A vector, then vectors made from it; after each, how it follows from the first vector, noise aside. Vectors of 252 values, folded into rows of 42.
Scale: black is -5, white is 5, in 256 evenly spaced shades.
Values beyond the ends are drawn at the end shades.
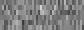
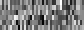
reversed, negated, scaled up.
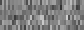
reversed.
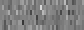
partly zeroed.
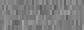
negated, shrunk.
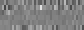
partly zeroed.
